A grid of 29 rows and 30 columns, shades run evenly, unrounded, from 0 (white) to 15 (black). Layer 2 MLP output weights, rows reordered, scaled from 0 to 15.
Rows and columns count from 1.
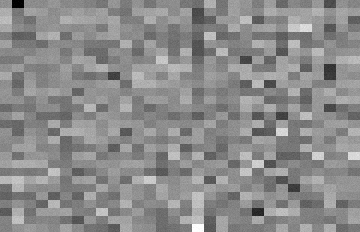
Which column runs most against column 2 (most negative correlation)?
18
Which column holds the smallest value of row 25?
17
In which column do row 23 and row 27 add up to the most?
22
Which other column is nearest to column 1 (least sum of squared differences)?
13
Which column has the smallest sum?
27
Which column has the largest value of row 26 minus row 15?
26
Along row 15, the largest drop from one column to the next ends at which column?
25
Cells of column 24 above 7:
16
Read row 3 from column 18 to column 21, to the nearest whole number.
9 6 6 4
